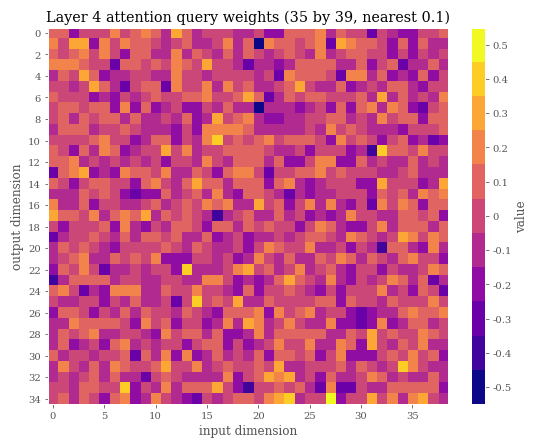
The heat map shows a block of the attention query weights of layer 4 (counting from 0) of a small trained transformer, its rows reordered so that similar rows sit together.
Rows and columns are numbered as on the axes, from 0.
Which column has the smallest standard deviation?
1
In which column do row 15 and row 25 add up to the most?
14
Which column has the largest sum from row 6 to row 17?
19
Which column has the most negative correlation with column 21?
9
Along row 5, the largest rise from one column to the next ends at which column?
12
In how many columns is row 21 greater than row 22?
19
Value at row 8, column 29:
-0.1
